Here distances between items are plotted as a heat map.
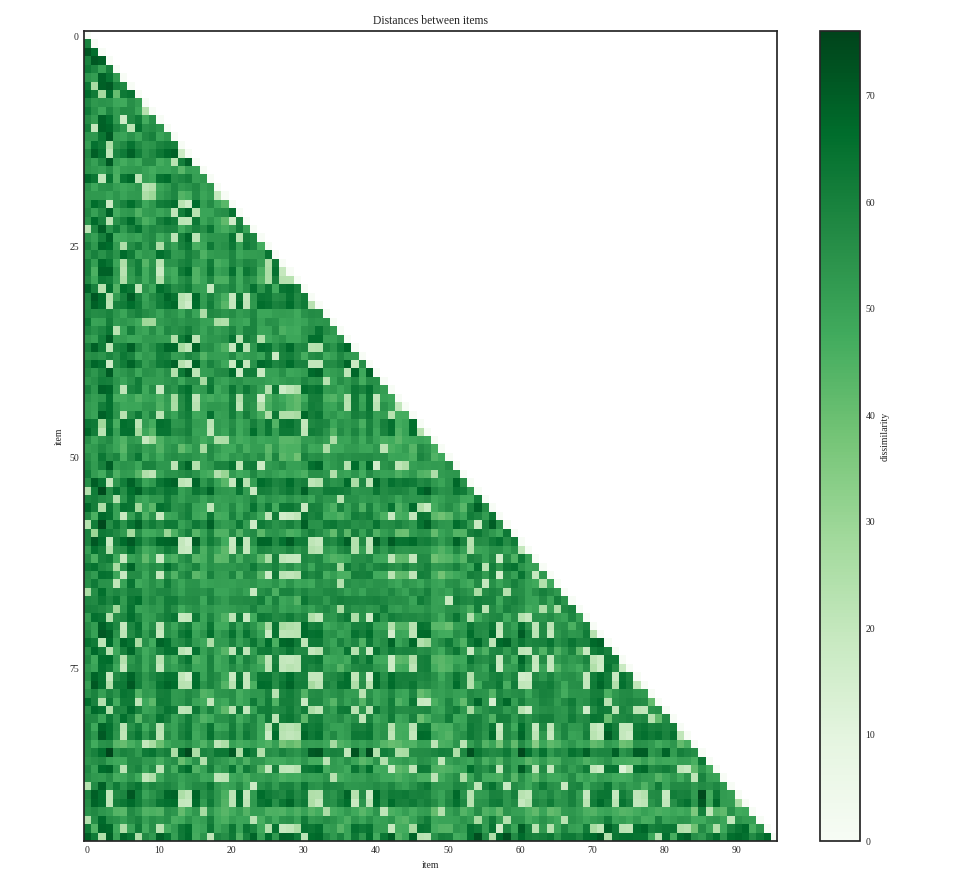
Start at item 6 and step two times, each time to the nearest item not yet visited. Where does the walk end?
1
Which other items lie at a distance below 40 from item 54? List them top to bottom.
0, 23, 58, 66, 89, 93
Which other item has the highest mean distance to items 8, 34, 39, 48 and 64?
85
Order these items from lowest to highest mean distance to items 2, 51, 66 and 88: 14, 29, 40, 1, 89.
40, 89, 29, 1, 14
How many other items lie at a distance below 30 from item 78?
3
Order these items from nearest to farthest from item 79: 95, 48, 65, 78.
95, 78, 48, 65
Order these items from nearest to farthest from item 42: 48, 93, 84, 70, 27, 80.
27, 70, 84, 48, 93, 80
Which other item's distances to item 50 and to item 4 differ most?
67
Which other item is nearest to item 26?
38
